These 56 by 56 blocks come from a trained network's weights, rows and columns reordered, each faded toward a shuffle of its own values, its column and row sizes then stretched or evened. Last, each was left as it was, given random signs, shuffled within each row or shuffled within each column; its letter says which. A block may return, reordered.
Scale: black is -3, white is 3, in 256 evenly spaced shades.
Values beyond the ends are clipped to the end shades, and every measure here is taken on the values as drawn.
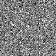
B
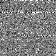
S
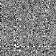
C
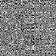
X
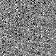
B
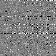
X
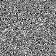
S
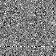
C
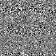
C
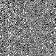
B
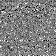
S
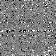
C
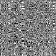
X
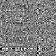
X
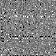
X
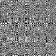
X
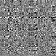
X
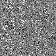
B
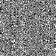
B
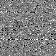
S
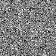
S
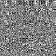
X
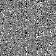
B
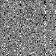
B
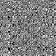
X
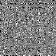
C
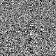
C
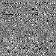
X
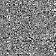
C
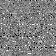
S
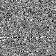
S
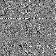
C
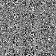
C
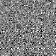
C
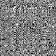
X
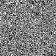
C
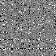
C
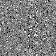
B
